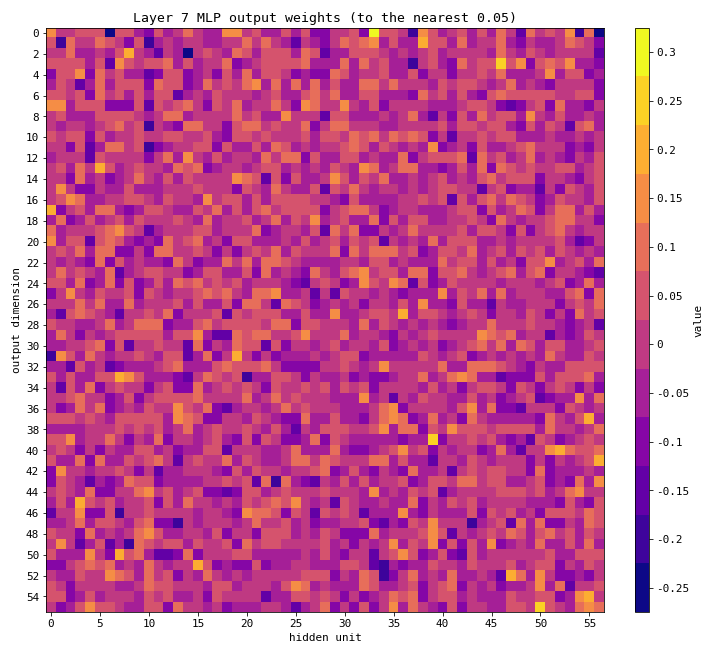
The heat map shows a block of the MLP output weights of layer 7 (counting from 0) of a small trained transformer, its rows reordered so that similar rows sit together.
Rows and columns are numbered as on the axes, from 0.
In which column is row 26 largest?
38
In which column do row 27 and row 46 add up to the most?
36
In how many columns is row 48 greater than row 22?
26
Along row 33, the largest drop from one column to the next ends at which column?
20
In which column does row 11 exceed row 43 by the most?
23
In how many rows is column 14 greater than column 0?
20
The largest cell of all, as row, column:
0, 33
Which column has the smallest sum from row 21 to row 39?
25
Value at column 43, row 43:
0.1
